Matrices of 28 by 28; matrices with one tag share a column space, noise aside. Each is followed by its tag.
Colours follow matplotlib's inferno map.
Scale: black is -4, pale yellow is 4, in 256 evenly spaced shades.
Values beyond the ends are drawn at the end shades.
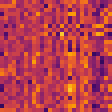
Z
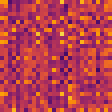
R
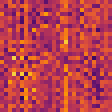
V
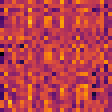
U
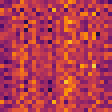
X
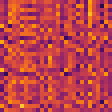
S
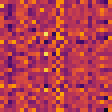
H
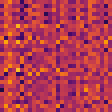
S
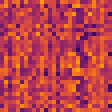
Z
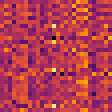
S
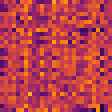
R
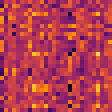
Z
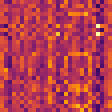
Z
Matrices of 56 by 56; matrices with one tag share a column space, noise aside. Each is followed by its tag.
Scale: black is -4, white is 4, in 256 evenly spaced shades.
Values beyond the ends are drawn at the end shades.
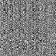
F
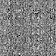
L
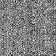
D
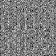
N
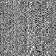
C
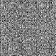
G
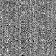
F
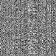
F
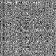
C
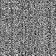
D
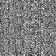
D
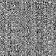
C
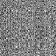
N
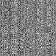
F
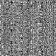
C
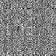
D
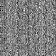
L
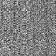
F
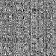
L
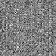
C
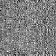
D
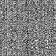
F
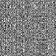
G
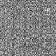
N
